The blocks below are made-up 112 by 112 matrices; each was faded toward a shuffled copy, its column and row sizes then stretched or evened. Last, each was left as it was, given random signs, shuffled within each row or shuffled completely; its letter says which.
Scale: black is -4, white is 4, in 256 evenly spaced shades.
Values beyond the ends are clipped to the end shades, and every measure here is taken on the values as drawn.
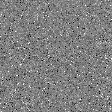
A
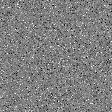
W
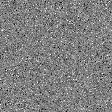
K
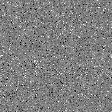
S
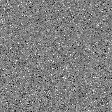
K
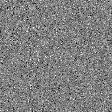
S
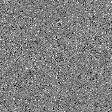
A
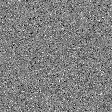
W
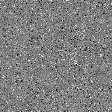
A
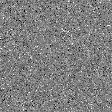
A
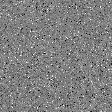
K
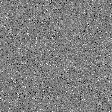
A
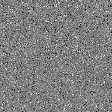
S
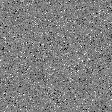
K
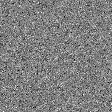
K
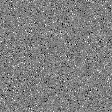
S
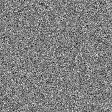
W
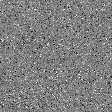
K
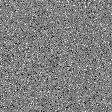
W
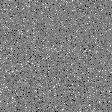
K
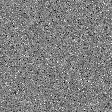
W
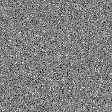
S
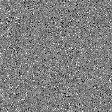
S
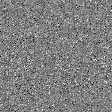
K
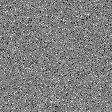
K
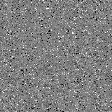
S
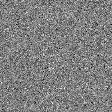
S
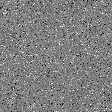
K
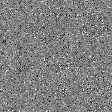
A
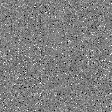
S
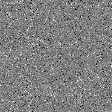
A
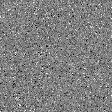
S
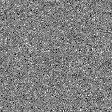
S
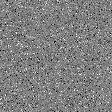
K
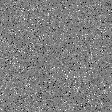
K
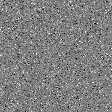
W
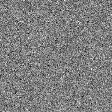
A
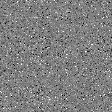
A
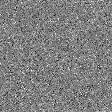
K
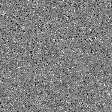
K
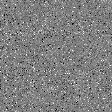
S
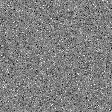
W
